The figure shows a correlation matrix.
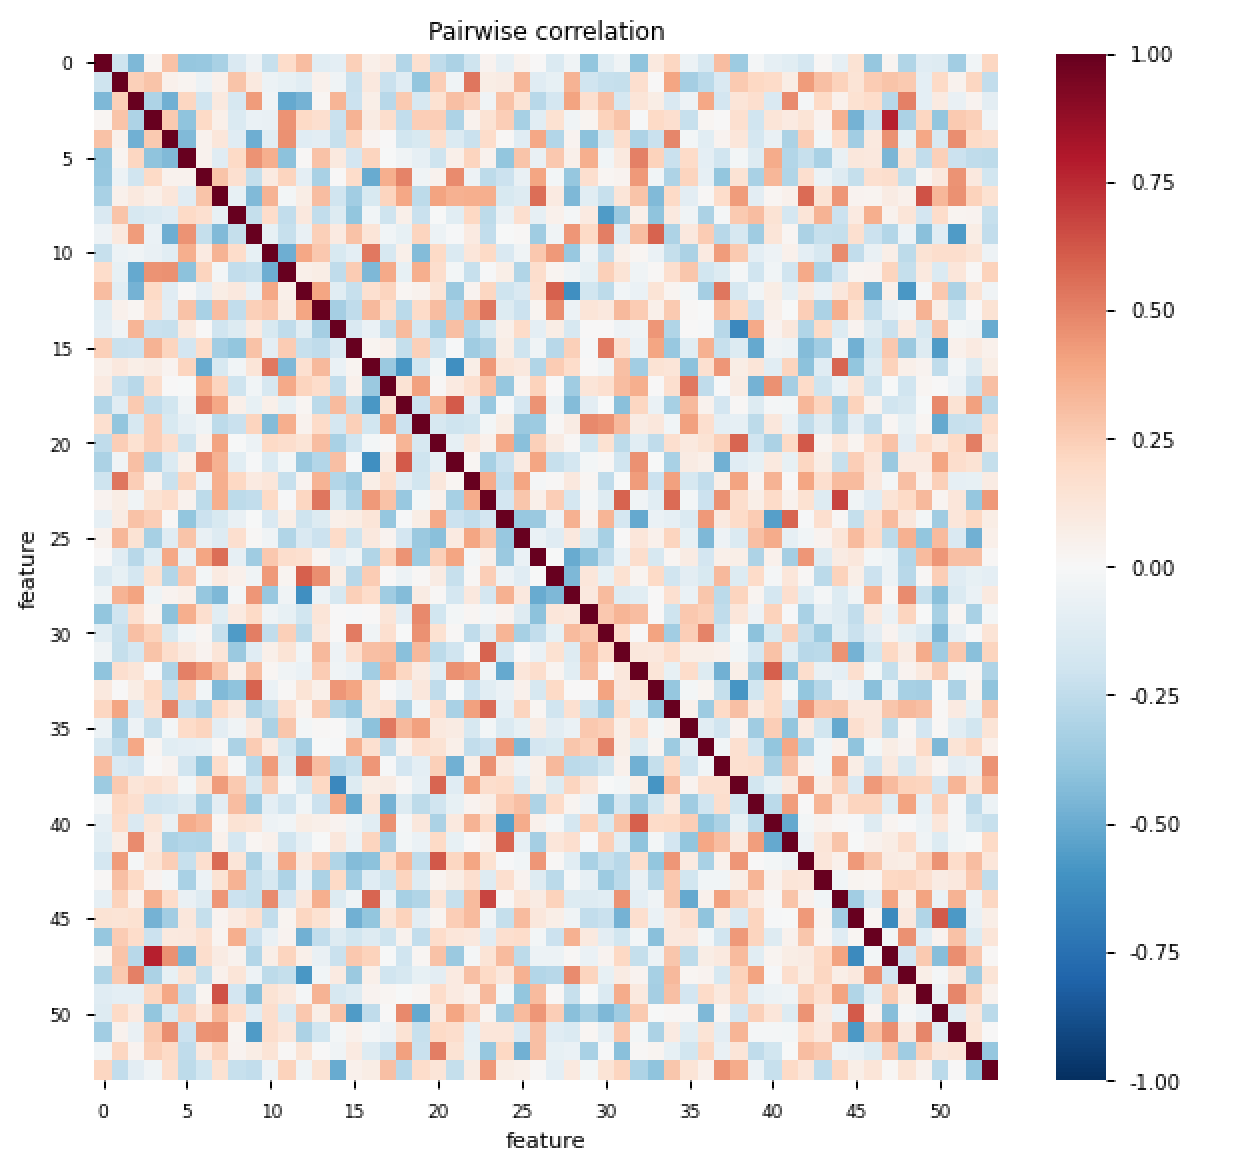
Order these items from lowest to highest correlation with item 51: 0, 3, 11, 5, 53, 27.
0, 5, 27, 53, 11, 3
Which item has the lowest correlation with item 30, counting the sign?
8
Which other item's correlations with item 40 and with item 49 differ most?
25
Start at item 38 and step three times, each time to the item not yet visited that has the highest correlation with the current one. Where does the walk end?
7
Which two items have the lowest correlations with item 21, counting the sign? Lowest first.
16, 37
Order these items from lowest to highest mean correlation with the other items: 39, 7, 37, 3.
39, 37, 3, 7
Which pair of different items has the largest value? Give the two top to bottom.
3, 47
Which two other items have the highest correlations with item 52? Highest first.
20, 18
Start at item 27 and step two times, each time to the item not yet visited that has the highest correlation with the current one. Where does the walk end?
37
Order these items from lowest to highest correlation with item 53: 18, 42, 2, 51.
18, 2, 51, 42
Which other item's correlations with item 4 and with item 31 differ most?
29
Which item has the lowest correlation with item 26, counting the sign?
28
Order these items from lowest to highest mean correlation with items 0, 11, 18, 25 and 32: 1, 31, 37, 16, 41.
16, 41, 37, 31, 1
